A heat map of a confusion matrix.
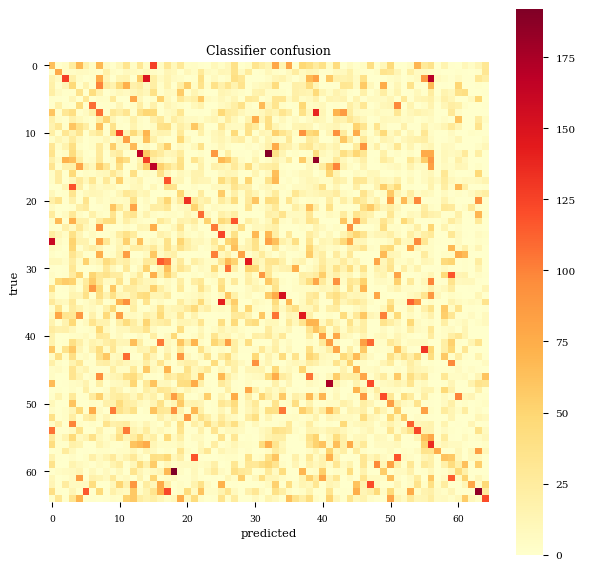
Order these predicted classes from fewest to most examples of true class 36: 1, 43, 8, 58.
43, 8, 1, 58
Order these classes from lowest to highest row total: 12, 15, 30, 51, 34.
12, 30, 34, 15, 51
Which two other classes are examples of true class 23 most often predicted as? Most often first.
27, 45
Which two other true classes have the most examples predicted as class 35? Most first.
0, 64
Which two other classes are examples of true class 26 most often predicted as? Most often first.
0, 54
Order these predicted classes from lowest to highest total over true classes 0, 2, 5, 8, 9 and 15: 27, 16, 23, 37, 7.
23, 37, 27, 16, 7
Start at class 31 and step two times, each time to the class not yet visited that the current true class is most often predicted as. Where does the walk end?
48
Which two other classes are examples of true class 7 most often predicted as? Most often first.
39, 43
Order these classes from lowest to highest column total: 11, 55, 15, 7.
55, 11, 15, 7
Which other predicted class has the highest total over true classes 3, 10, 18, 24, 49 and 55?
7
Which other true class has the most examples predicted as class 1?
37
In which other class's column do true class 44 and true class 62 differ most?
47
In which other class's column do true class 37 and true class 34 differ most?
49
